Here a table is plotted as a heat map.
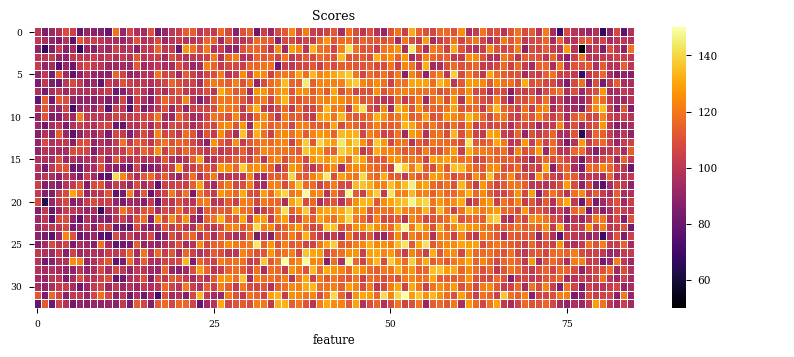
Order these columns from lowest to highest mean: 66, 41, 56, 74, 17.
17, 74, 66, 56, 41
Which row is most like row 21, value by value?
6
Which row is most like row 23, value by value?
25
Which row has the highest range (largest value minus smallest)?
2
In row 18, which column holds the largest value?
53
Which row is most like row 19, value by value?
27
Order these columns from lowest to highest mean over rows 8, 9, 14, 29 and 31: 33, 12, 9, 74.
12, 9, 74, 33
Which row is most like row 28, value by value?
15
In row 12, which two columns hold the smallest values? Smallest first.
77, 5
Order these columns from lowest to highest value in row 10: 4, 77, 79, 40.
4, 79, 77, 40
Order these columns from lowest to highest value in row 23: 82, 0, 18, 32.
0, 82, 18, 32
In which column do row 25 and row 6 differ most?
31
